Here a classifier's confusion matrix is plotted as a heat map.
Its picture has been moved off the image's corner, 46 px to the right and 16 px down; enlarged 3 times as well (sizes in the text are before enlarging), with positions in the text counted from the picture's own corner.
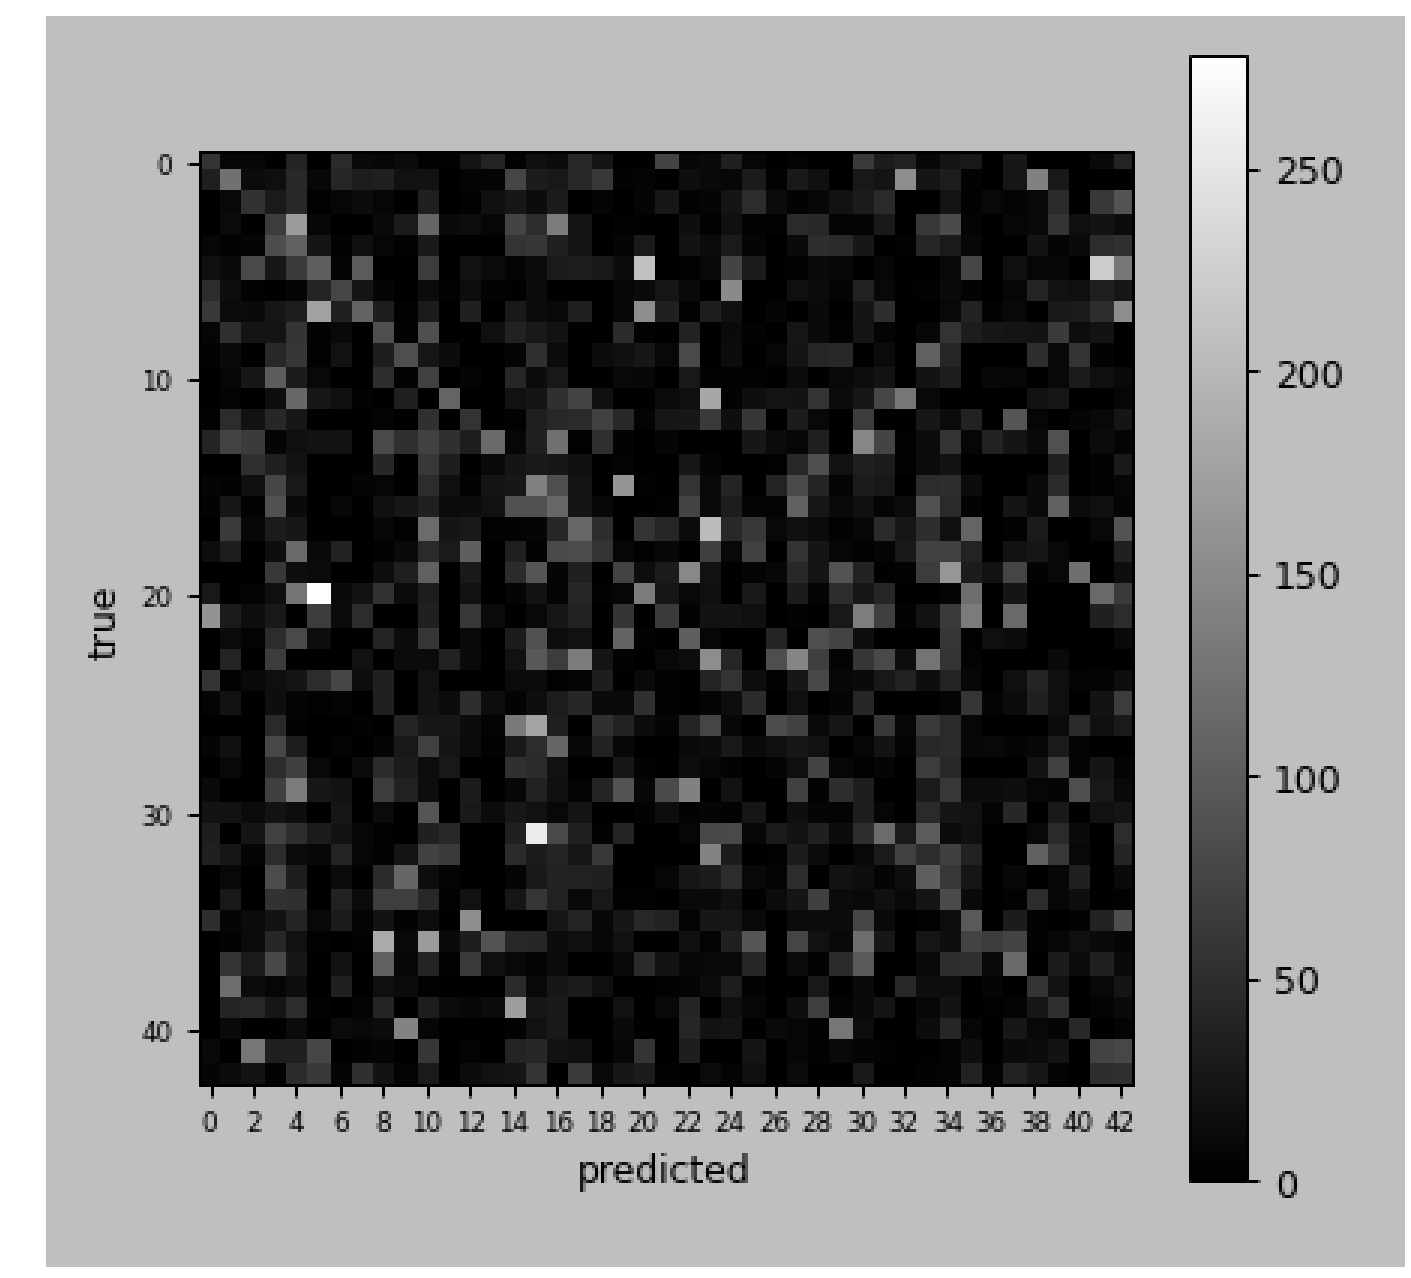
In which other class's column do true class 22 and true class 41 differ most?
2
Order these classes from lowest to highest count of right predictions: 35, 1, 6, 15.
6, 35, 1, 15
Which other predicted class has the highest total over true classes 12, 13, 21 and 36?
30
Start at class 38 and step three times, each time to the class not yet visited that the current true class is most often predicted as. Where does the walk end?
23
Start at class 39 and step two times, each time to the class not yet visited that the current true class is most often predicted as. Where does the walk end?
28
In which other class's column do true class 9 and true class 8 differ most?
33
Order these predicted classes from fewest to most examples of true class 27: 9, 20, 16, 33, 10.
20, 9, 33, 10, 16
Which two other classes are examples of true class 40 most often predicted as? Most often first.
9, 29
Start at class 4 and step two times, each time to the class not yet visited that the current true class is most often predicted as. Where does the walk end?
16
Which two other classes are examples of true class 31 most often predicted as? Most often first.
15, 33
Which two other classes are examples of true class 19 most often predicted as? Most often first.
34, 22
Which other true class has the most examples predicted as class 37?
21
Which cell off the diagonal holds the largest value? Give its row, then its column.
20, 5
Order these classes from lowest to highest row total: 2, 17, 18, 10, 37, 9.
10, 2, 9, 37, 18, 17
